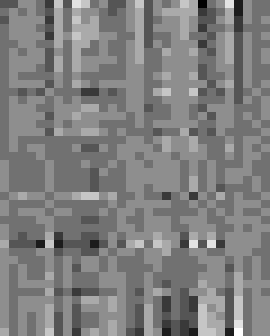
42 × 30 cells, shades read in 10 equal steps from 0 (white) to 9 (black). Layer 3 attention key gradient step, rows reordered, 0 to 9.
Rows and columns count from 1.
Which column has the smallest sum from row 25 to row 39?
27
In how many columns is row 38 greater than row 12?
8
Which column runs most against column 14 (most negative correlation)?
16
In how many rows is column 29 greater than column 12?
13
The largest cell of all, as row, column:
1, 23
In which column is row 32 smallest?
19
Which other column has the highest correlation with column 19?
22
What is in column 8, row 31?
6
